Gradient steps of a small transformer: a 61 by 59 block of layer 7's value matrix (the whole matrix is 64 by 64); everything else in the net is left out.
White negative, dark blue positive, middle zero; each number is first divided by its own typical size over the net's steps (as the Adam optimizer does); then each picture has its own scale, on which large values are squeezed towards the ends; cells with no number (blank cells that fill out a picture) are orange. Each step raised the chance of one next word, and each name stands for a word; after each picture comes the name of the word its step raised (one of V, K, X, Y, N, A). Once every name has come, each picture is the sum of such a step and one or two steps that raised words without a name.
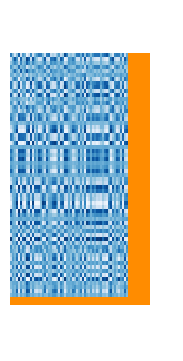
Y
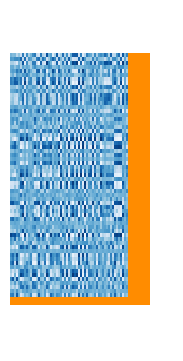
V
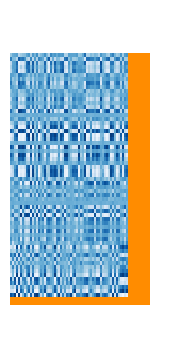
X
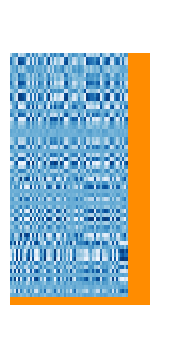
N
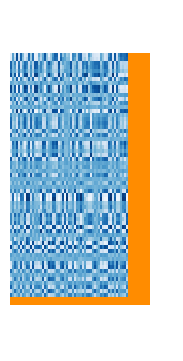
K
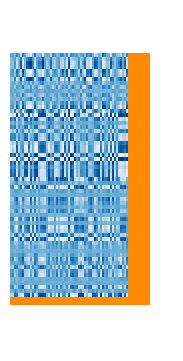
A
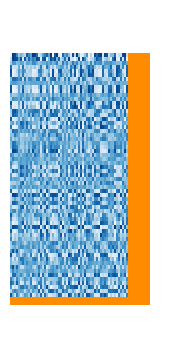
K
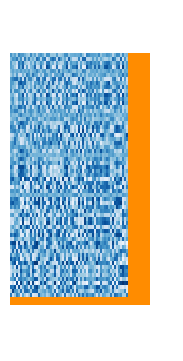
Y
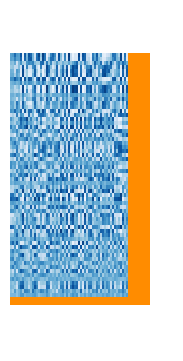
K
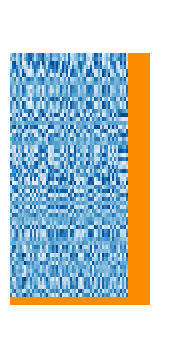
X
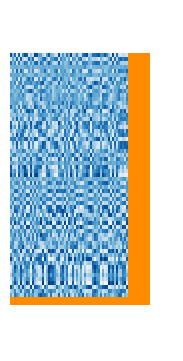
V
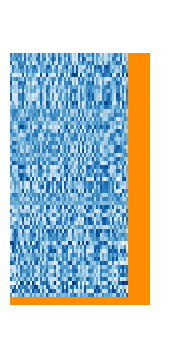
N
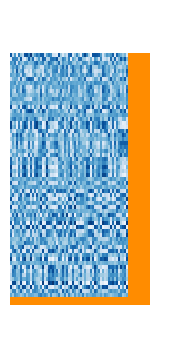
K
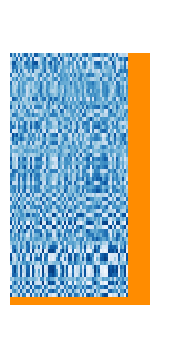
X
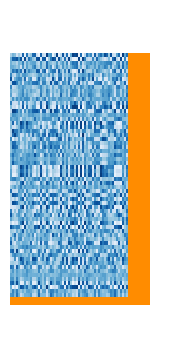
V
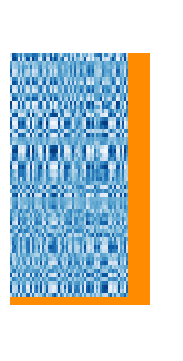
A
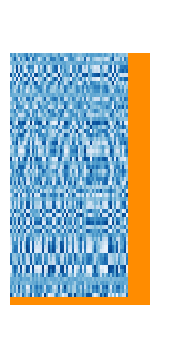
X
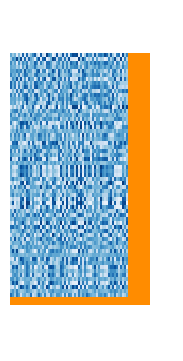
Y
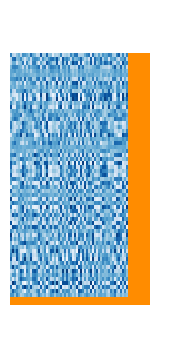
N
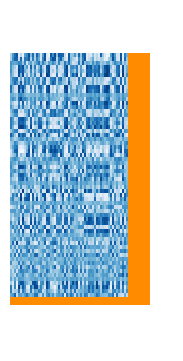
K
